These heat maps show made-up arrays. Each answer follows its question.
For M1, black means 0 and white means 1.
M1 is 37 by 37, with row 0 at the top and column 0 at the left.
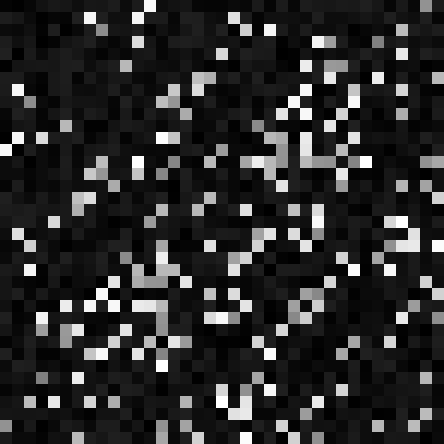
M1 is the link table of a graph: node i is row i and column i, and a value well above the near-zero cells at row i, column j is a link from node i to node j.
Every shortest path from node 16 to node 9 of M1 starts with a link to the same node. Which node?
node 7
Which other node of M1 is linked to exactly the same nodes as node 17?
node 36
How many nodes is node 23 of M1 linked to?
7
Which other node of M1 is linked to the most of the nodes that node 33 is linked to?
node 25
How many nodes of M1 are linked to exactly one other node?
1
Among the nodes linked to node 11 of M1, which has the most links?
node 13
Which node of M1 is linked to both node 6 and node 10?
node 27
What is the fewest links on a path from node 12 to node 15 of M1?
2
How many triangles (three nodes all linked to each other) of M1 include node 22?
5
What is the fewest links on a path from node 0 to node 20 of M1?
3
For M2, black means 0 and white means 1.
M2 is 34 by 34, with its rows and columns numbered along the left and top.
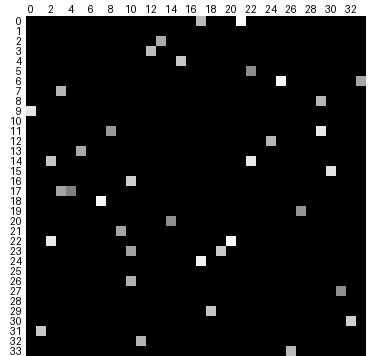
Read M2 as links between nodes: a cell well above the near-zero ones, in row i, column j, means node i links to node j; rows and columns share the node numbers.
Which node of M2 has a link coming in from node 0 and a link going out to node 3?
node 17
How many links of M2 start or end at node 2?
3
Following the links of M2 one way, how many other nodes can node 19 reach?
3
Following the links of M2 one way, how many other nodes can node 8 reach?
12
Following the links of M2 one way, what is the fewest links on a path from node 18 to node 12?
3
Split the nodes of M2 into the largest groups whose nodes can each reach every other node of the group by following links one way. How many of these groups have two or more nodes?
3
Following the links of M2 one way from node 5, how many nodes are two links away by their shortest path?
2
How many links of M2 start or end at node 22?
4
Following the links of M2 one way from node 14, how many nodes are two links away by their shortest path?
2
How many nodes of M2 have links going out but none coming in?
3
